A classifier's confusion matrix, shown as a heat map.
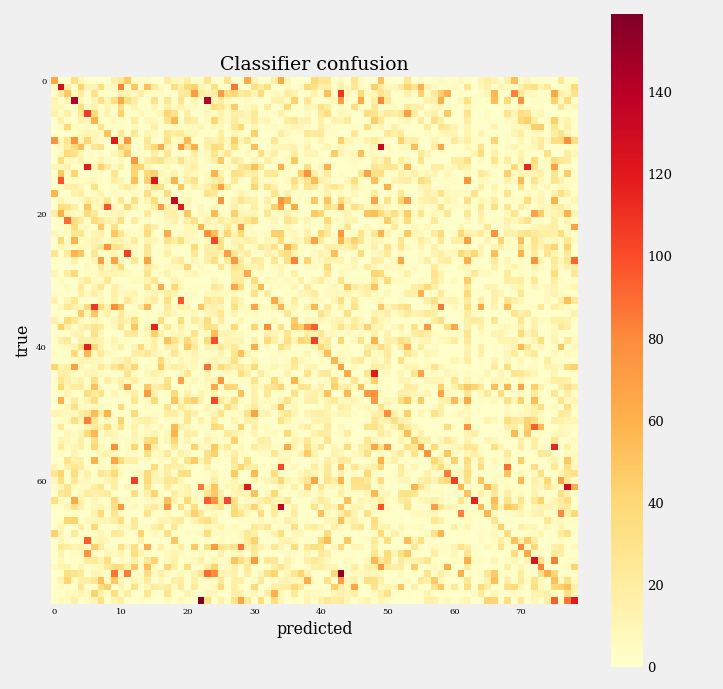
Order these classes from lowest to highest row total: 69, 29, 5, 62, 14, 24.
29, 69, 62, 5, 14, 24
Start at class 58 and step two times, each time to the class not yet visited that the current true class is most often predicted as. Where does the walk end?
6
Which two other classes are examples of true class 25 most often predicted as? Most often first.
8, 35
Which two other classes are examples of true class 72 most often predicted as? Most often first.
75, 30
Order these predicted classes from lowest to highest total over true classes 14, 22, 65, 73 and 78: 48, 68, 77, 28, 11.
11, 48, 68, 77, 28
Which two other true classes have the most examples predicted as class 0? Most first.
9, 17
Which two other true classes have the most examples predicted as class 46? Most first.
3, 11
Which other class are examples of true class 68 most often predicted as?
58
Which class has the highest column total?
24
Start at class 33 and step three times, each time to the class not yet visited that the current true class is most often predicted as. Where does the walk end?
30
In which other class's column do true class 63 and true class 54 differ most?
26
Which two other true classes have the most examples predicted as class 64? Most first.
34, 60
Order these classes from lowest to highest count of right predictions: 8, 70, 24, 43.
8, 43, 70, 24
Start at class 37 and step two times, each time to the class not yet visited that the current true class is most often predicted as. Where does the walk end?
1
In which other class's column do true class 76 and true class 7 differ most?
45
